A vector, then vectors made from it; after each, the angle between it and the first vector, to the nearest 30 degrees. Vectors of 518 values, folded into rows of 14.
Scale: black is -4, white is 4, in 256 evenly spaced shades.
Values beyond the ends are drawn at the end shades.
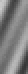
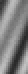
150 degrees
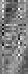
60 degrees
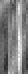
60 degrees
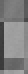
90 degrees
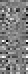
90 degrees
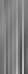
90 degrees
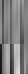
90 degrees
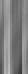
90 degrees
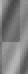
30 degrees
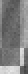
60 degrees
